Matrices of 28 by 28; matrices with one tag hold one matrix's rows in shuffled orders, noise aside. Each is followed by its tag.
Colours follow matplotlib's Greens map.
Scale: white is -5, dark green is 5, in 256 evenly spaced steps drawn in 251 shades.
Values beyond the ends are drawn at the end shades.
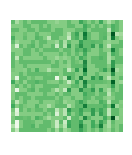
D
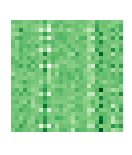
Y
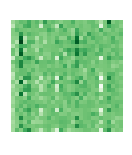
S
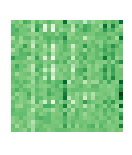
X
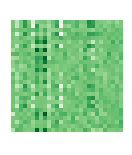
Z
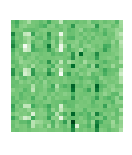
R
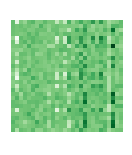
D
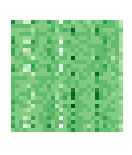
R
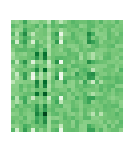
Z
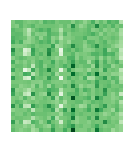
R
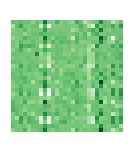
Y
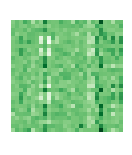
Y
